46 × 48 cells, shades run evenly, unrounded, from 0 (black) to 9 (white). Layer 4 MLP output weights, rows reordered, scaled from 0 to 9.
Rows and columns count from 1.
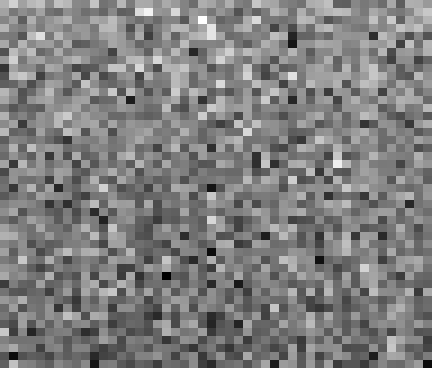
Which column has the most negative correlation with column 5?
33
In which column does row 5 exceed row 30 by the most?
43
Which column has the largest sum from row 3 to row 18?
28
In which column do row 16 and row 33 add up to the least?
36
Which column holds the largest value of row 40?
8
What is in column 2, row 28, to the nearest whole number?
3
